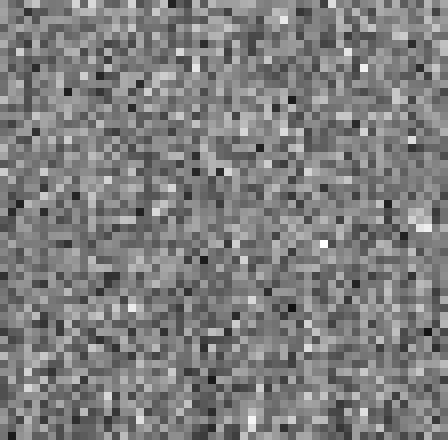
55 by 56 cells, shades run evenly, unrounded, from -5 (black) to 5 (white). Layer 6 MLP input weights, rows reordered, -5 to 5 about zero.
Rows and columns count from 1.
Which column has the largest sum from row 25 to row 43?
53
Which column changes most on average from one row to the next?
14
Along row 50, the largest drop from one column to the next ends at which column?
15
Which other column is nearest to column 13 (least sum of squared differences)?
40
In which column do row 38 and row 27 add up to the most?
32
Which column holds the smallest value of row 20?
25
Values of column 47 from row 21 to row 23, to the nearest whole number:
-2 0 -1
